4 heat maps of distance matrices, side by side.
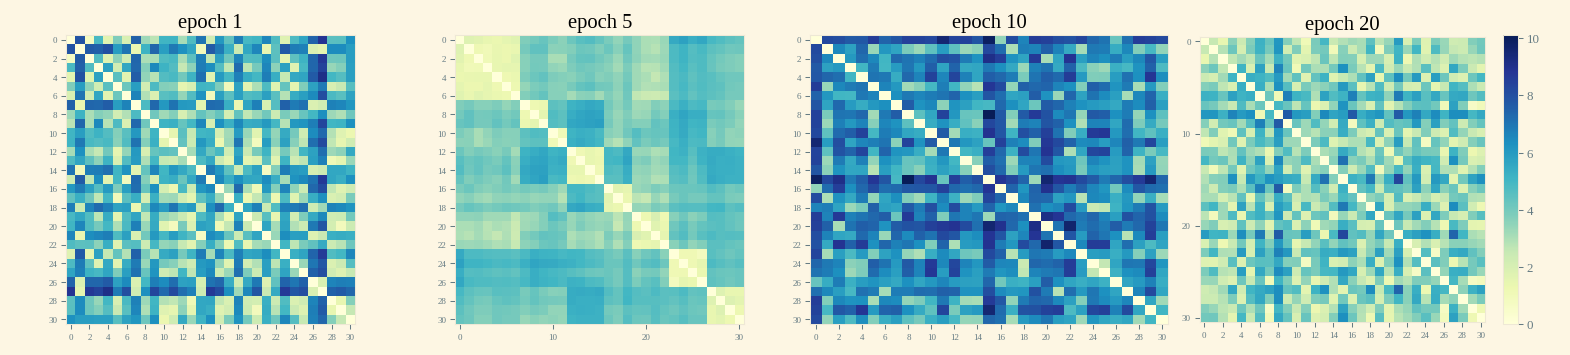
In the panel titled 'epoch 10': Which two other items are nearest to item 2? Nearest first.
20, 6
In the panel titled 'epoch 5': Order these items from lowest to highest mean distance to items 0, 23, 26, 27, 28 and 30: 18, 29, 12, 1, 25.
29, 25, 1, 18, 12
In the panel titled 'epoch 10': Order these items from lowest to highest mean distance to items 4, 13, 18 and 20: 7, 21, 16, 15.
7, 21, 16, 15
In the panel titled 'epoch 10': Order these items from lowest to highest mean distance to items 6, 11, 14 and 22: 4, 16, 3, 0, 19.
3, 19, 4, 16, 0
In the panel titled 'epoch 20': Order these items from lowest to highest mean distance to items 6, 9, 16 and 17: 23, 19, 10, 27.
19, 10, 27, 23
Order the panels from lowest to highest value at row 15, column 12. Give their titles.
epoch 5, epoch 1, epoch 20, epoch 10
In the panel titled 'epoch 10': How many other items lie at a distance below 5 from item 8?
9
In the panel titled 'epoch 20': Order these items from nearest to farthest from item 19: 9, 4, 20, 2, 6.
4, 9, 2, 20, 6
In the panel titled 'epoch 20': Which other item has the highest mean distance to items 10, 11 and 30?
8
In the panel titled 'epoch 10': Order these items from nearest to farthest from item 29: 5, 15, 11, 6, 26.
5, 26, 6, 11, 15
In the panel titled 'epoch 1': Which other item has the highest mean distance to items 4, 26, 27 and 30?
3
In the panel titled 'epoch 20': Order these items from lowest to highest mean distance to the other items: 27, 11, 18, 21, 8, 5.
11, 5, 18, 27, 21, 8
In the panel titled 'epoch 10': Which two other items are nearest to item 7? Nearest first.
11, 19
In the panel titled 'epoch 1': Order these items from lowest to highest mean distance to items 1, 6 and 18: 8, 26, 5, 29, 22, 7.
7, 26, 8, 22, 5, 29
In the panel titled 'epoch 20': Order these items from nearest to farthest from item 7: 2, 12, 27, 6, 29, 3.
29, 12, 3, 2, 6, 27
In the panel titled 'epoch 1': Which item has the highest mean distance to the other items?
27
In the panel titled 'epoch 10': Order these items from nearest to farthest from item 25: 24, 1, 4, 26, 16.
24, 4, 26, 16, 1
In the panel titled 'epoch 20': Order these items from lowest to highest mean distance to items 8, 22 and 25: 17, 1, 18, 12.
17, 12, 18, 1
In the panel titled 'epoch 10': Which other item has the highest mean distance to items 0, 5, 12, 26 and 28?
15
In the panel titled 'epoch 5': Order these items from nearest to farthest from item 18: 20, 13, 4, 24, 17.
17, 20, 4, 24, 13
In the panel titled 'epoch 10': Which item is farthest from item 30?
0
